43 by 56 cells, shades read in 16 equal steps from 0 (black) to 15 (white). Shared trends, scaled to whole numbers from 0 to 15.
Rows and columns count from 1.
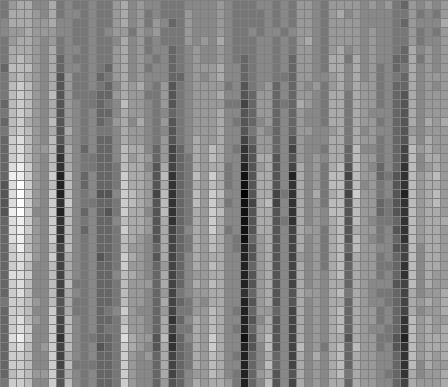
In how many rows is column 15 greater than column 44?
36
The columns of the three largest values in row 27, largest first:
3, 2, 7
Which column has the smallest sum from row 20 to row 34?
31
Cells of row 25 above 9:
22
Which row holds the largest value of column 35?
4
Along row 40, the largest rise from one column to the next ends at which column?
52
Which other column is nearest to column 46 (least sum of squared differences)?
26
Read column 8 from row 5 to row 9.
7 7 6 6 5
